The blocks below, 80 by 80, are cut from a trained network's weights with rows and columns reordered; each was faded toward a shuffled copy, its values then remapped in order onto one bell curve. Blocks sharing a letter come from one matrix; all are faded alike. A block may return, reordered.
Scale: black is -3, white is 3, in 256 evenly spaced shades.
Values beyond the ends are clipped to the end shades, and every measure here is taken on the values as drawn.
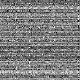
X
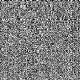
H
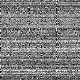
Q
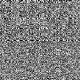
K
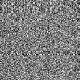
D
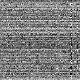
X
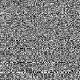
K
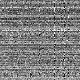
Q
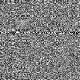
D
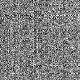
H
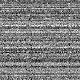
Q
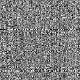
H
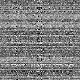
Q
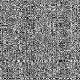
H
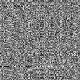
D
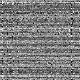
X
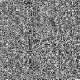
H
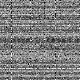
Q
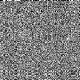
D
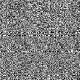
K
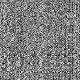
H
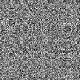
K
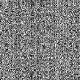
H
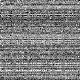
Q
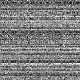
Q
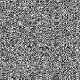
K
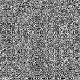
D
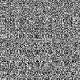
D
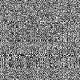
D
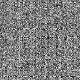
H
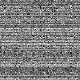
X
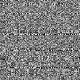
K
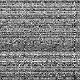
Q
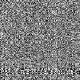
K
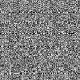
K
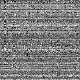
X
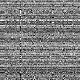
Q
